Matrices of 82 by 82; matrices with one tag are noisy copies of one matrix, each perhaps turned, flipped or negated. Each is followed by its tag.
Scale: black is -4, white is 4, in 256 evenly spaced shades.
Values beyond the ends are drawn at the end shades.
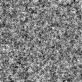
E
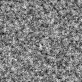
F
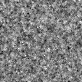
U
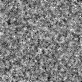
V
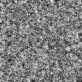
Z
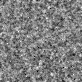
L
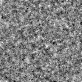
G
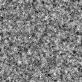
L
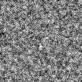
F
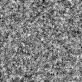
E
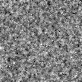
V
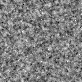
U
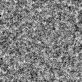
E
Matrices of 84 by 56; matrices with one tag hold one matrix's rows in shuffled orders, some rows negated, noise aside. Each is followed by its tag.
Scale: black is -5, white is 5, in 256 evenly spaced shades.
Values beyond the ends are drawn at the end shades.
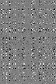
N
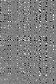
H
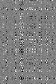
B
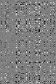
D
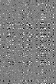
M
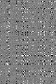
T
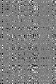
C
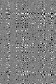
T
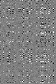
M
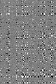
T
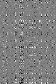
B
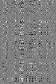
B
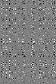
N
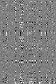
B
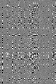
C
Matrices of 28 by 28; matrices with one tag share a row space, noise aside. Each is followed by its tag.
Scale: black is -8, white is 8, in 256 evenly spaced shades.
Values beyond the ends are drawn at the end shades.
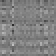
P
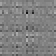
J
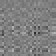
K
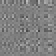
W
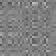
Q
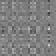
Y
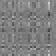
Y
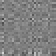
K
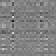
P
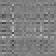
P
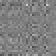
Q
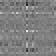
J
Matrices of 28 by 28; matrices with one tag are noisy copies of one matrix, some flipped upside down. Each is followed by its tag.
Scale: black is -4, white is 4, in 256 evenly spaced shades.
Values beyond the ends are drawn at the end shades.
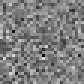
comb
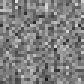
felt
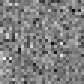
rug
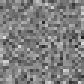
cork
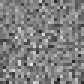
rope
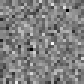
rope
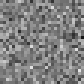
cork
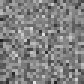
rope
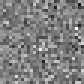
cork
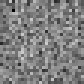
rope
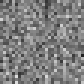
felt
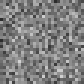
rope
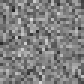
rope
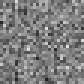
felt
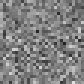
comb
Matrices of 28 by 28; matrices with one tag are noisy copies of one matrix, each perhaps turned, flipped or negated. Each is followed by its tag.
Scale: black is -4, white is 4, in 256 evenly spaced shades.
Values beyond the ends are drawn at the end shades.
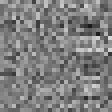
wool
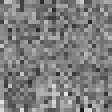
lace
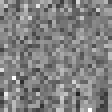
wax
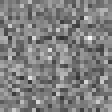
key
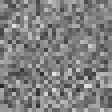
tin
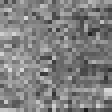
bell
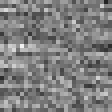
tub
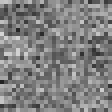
lace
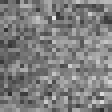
bell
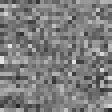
wax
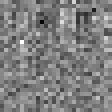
wool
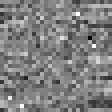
wax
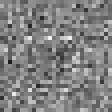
key
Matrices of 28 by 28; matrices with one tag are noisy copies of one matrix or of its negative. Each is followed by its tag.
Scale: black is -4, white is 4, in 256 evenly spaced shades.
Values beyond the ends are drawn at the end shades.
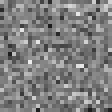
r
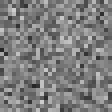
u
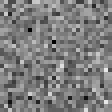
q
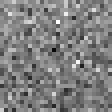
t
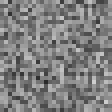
q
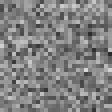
r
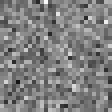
u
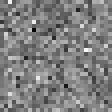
q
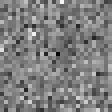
u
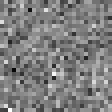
q
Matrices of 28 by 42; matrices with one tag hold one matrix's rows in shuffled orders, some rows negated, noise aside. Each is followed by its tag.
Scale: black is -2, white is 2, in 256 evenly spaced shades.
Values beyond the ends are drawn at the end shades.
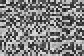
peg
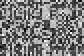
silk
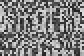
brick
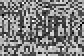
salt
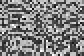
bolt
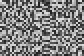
silk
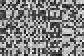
peg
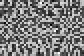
brick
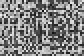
salt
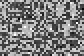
bolt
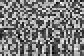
brick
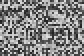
salt
